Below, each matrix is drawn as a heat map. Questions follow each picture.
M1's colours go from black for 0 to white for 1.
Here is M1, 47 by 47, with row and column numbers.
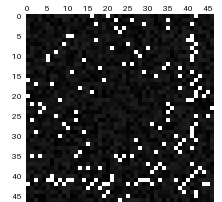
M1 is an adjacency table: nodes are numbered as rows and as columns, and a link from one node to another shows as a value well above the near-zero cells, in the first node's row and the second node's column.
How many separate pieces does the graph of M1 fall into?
5
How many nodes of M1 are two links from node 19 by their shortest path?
9
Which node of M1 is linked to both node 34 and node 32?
node 38
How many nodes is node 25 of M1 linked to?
3
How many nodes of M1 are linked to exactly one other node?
3
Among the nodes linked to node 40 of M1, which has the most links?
node 41
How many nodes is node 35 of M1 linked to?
6
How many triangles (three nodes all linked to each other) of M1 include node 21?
2
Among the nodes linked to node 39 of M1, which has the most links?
node 42
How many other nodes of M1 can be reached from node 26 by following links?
6
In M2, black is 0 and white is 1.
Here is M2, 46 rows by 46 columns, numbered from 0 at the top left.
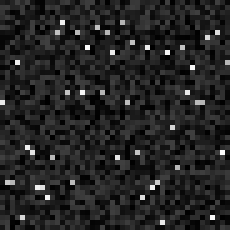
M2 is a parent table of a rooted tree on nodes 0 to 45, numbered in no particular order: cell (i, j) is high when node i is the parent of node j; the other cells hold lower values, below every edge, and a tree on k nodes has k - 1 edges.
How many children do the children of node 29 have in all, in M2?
1
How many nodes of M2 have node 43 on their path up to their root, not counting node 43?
6
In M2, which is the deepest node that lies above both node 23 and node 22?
31
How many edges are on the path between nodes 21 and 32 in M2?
4
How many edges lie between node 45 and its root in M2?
7
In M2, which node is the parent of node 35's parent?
10
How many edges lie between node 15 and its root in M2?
4
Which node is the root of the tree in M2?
18
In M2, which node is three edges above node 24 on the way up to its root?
6
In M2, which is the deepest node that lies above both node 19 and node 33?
9
